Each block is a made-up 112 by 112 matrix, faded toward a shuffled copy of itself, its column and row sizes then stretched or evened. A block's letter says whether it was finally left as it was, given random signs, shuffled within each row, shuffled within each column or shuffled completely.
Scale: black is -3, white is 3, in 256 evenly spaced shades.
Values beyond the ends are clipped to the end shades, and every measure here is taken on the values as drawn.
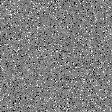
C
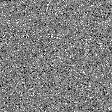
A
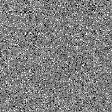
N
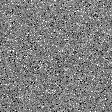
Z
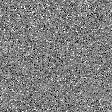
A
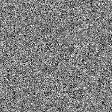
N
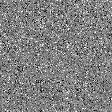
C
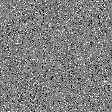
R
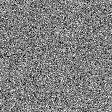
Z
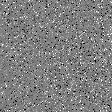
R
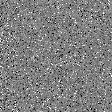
R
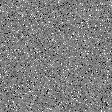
Z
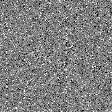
R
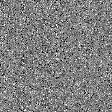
R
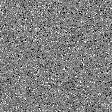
A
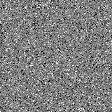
A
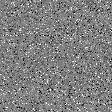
A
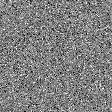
Z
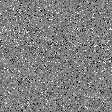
A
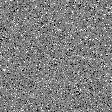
Z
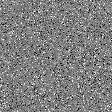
R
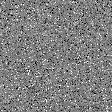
A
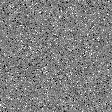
Z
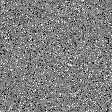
Z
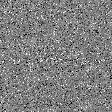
A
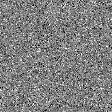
C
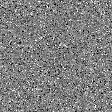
A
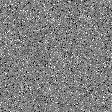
Z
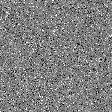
Z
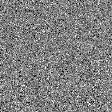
C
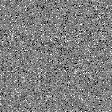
N
